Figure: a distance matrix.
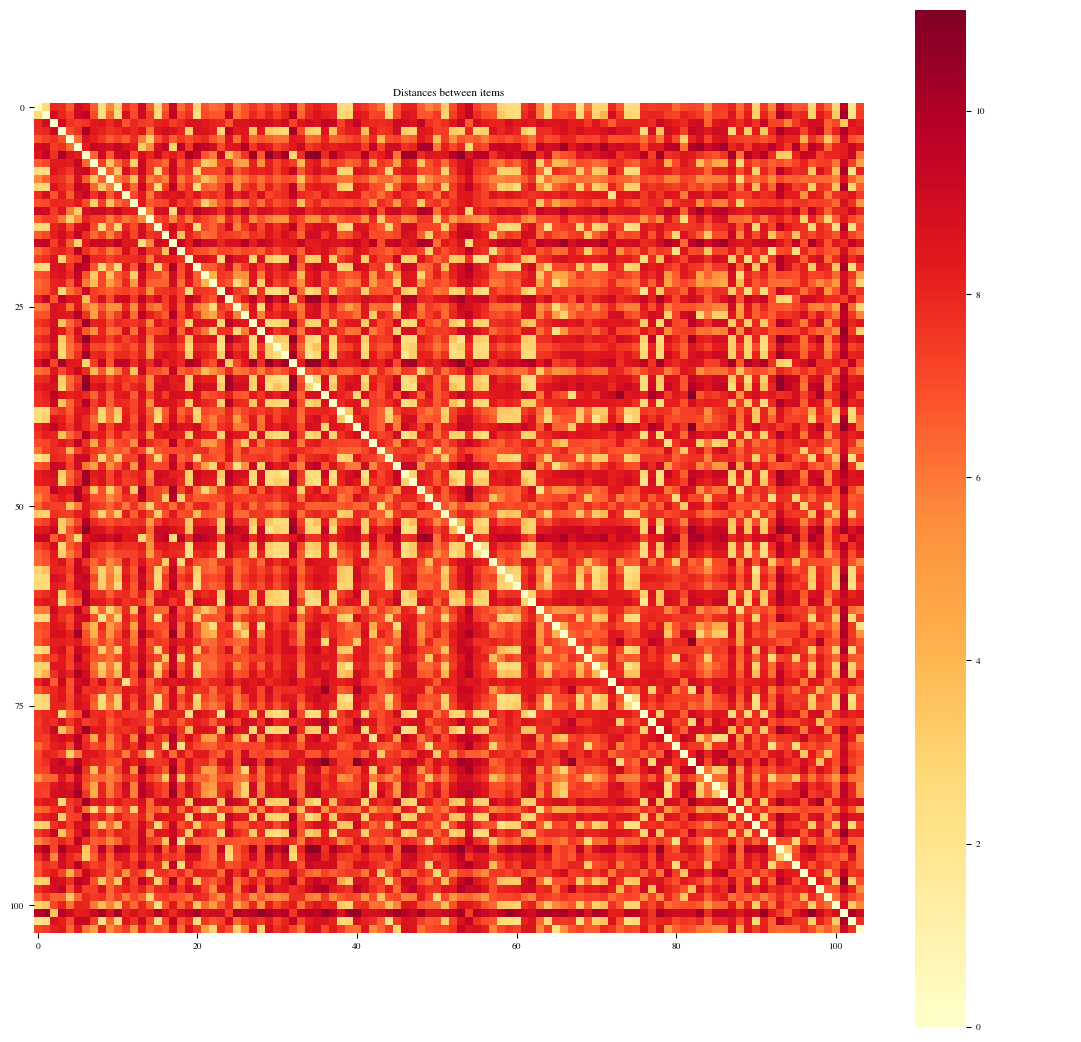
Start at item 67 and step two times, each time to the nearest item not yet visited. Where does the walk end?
40
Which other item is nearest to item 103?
65
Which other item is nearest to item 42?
79
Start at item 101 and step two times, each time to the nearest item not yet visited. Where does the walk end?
94
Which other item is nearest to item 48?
63
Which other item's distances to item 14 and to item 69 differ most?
81
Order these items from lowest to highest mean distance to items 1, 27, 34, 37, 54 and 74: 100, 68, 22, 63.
100, 68, 63, 22
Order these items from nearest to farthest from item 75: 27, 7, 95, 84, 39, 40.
39, 84, 7, 95, 27, 40
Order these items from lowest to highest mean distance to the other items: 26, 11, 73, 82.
26, 73, 11, 82
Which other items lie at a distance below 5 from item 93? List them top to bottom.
6, 24, 32, 94
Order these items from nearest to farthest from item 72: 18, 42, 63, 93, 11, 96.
11, 96, 42, 63, 18, 93
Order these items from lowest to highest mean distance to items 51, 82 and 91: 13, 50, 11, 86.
50, 86, 11, 13
